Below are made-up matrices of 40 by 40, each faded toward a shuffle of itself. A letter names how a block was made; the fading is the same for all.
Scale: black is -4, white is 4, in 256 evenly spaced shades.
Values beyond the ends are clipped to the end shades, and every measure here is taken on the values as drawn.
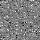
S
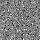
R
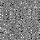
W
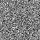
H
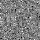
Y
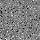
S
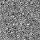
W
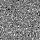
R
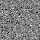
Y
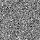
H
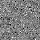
R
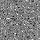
R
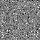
Y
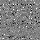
S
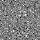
R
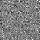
W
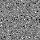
R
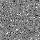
R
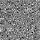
Y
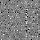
S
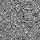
Y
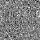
W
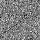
H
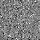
H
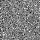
H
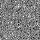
H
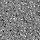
R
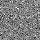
R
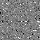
S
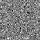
W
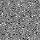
R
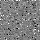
S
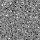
R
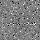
S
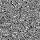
R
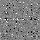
S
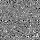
R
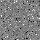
S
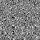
Y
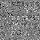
W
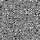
W
